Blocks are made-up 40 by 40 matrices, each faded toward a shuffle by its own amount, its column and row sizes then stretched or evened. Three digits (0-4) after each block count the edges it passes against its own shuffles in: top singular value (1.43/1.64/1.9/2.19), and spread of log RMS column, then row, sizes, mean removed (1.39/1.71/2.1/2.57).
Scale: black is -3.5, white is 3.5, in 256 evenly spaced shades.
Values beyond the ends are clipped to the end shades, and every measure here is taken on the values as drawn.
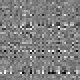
4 2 4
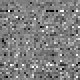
2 0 3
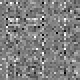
3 2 1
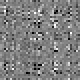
3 3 4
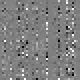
1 4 1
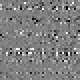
3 1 4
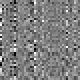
4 4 1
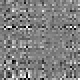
4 4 4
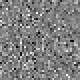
2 0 0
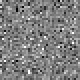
1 1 1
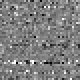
0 0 4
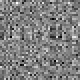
3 0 2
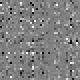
1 4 1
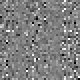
1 4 0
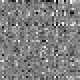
3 2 3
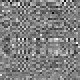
4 0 3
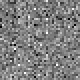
0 2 0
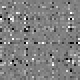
2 2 3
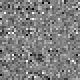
0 1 2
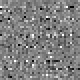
0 1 3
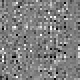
3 4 1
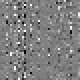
1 4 1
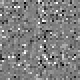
0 2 2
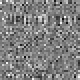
3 0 2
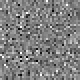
1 1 1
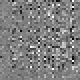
3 4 3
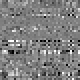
4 1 4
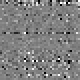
2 1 4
